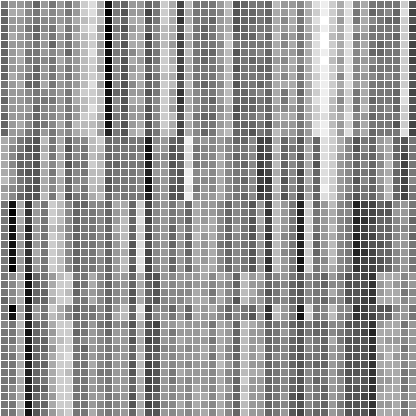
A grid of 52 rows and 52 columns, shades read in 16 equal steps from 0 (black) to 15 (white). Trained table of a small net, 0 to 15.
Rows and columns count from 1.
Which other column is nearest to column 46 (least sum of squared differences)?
17
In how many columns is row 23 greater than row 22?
11
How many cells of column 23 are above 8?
23
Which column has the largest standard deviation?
41
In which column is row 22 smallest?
19
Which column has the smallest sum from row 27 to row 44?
4
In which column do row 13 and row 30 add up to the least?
14
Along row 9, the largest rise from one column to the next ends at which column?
15
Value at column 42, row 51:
9
